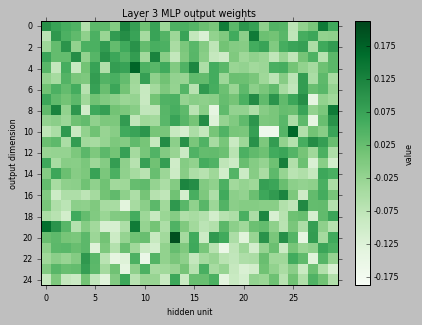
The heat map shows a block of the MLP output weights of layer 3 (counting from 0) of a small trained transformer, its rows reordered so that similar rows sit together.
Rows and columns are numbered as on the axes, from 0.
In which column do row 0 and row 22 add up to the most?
28
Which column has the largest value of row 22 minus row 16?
4
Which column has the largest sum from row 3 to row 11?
26
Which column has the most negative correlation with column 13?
7
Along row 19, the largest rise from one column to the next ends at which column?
9
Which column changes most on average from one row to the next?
27
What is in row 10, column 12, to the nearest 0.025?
0
